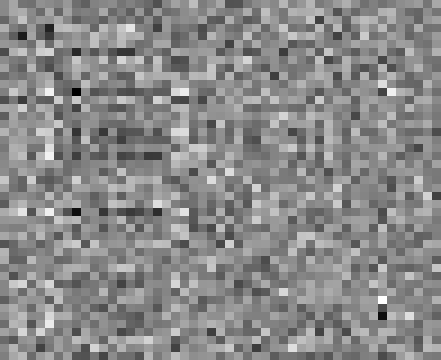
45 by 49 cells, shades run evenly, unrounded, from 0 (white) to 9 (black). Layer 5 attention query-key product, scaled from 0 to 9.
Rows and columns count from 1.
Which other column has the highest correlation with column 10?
27
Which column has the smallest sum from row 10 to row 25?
6
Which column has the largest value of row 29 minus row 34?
24
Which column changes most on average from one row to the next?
14
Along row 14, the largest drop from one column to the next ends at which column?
10
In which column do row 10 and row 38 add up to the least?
43
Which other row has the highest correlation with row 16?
29
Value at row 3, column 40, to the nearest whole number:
3
